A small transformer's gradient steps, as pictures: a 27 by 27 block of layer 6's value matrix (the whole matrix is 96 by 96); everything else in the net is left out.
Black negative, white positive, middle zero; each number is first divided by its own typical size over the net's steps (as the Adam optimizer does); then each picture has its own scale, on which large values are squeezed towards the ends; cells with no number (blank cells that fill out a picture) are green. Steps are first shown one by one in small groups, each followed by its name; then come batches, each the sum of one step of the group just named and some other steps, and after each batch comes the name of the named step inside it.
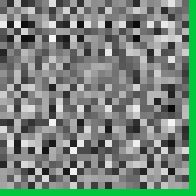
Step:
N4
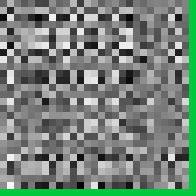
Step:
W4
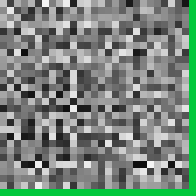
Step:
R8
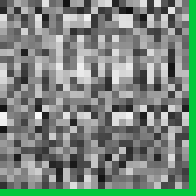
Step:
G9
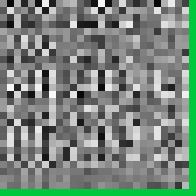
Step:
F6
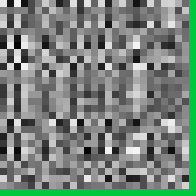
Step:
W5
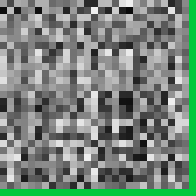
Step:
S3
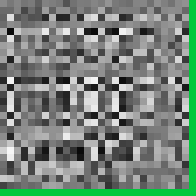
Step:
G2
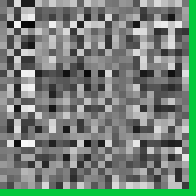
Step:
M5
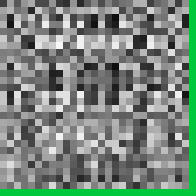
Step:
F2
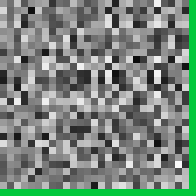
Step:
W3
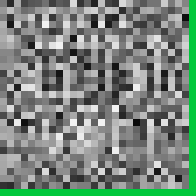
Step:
F2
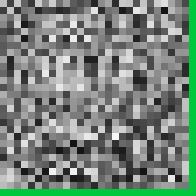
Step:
N4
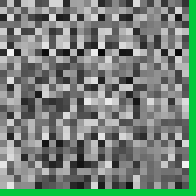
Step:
W4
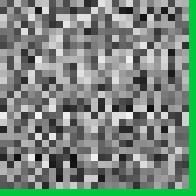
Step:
G9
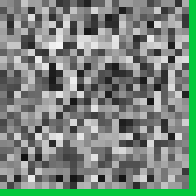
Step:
F2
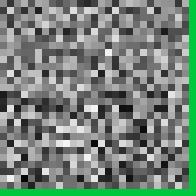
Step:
S3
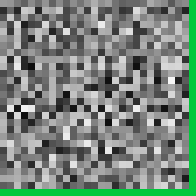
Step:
G2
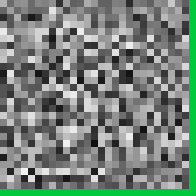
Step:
W4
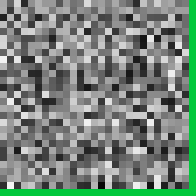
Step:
W4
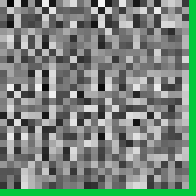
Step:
F6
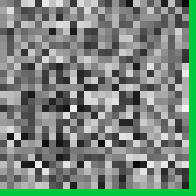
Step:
R8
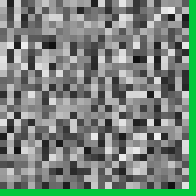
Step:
W5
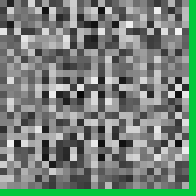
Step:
F6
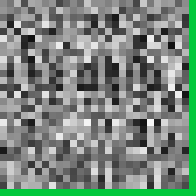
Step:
F2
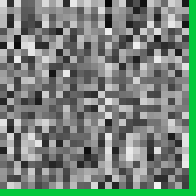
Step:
W5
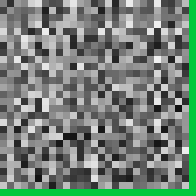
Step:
W3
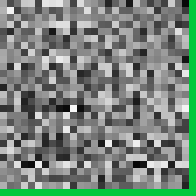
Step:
R8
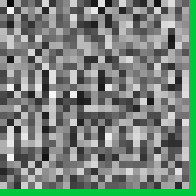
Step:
F6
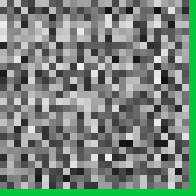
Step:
W3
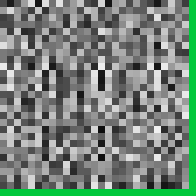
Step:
F6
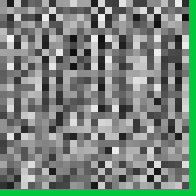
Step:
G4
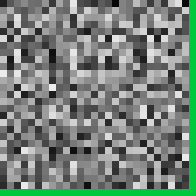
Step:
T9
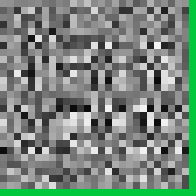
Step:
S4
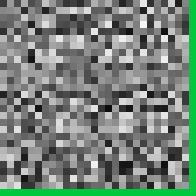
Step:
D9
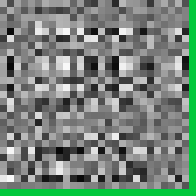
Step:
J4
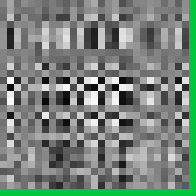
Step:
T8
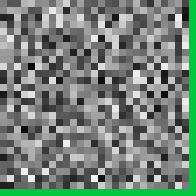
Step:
G4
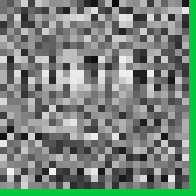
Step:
T9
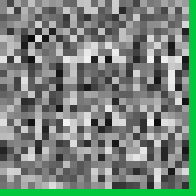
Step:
S4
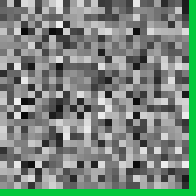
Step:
S4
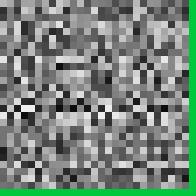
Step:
S4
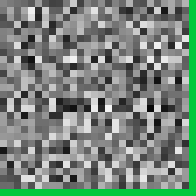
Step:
S4
